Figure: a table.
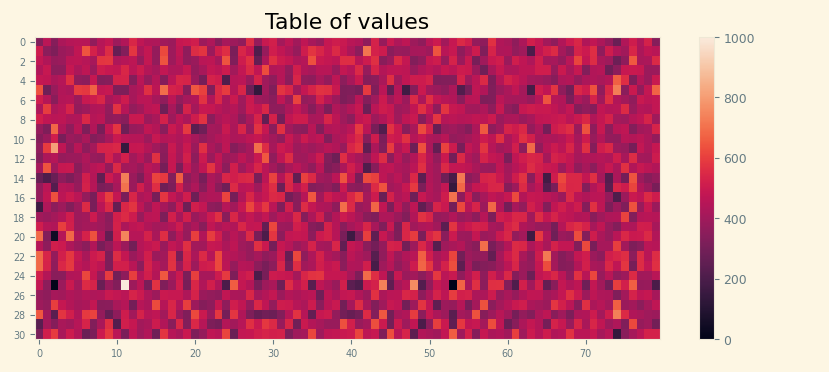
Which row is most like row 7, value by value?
13
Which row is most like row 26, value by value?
0
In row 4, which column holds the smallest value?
24
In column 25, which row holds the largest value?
25
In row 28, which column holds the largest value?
74
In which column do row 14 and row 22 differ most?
65
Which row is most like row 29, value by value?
17
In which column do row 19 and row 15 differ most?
53
